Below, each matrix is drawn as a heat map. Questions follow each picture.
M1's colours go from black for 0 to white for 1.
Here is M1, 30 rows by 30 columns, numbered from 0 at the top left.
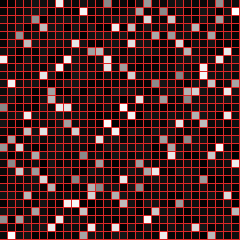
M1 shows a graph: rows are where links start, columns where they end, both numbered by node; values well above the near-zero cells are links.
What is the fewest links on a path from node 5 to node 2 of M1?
6
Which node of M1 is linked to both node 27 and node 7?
node 0
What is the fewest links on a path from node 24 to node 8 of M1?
5
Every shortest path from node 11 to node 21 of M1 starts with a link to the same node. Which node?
node 23
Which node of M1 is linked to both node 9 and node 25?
node 22
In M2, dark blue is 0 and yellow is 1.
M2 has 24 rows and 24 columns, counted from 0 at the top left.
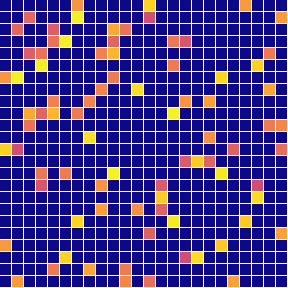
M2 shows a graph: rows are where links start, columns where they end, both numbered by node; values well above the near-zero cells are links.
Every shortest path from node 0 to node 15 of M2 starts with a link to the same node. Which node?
node 6
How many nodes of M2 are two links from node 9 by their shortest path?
8
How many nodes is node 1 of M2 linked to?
4
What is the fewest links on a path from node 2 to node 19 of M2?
3
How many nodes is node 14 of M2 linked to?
4
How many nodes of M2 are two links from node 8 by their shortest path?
7
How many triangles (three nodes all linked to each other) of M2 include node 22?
0
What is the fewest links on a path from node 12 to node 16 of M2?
7
